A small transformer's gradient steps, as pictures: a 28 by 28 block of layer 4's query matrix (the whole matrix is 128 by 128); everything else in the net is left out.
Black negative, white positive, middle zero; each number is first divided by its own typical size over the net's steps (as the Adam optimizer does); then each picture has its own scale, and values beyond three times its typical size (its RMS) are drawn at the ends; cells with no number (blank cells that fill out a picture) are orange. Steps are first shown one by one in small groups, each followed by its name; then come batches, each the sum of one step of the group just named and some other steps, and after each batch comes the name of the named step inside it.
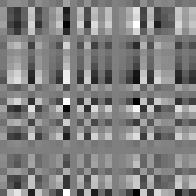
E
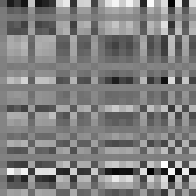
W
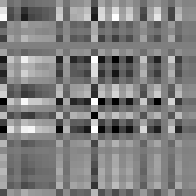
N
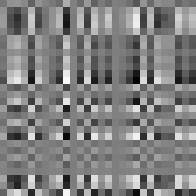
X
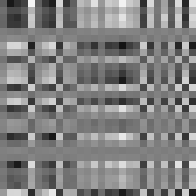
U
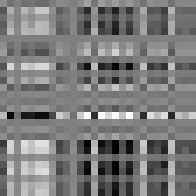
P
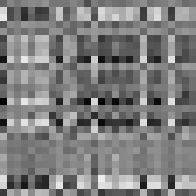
N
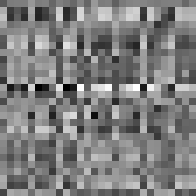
N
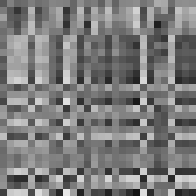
E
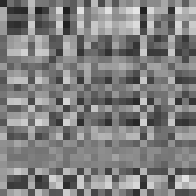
E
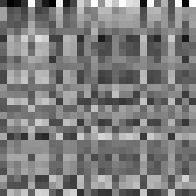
U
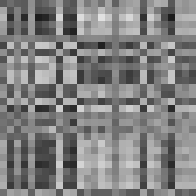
N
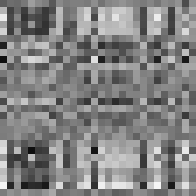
N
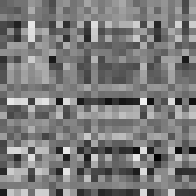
E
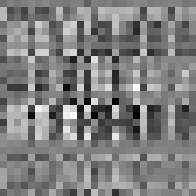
N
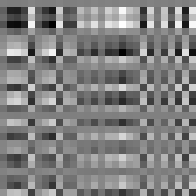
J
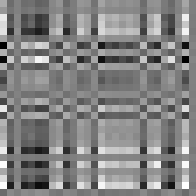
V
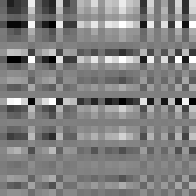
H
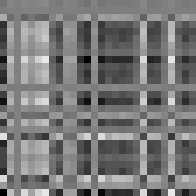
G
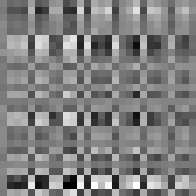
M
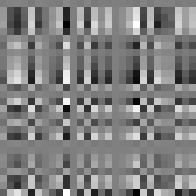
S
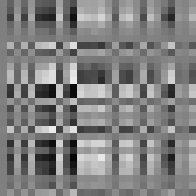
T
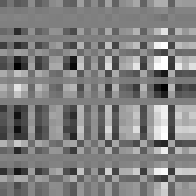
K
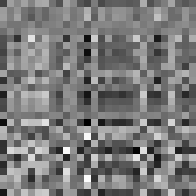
G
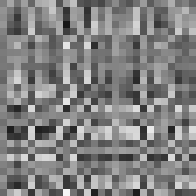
S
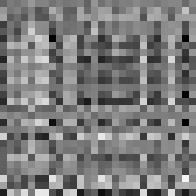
G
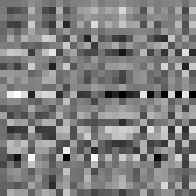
J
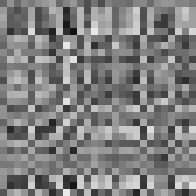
S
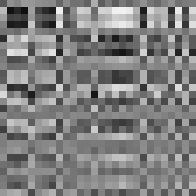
J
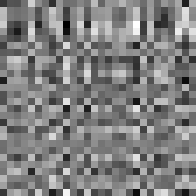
S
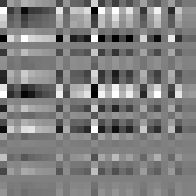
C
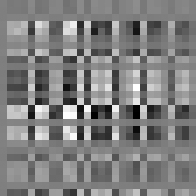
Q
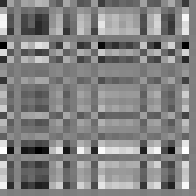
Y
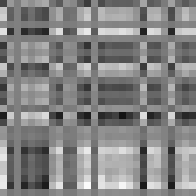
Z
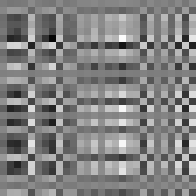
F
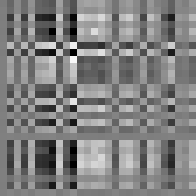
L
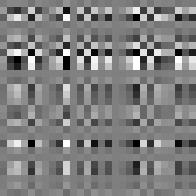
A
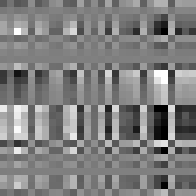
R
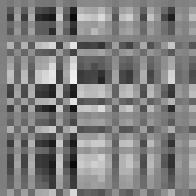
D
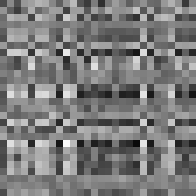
A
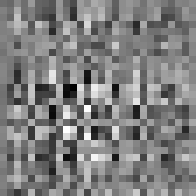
Q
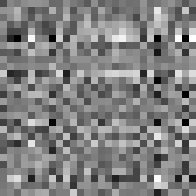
F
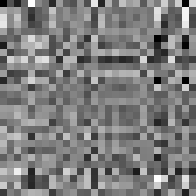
Y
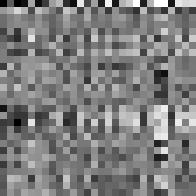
F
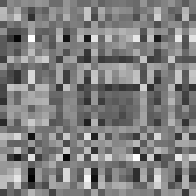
Z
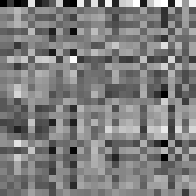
L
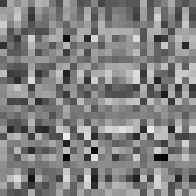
Y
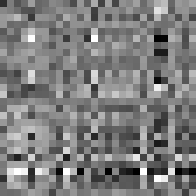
C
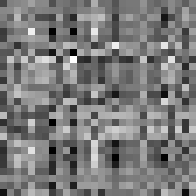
L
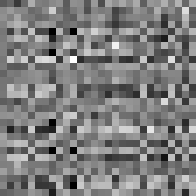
L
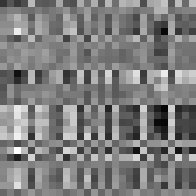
R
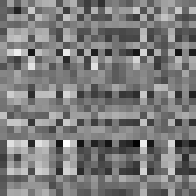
A
